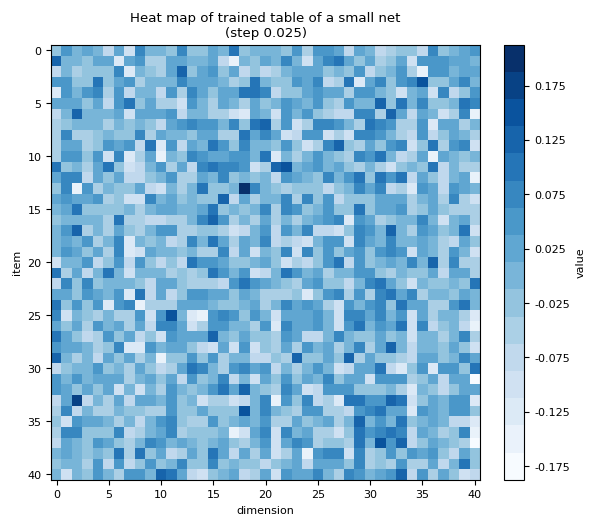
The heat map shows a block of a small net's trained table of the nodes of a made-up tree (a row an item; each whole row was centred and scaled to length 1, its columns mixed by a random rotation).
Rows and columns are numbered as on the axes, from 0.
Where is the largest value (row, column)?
13, 18
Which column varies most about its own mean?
40
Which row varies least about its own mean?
15
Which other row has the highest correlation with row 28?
19
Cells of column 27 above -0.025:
17
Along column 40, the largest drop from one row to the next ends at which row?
31
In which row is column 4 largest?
3
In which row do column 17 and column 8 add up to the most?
0
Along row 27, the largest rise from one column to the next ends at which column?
11
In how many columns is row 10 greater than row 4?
15
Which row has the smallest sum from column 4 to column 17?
28
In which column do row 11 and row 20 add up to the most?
36
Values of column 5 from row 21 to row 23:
0.1 0 0
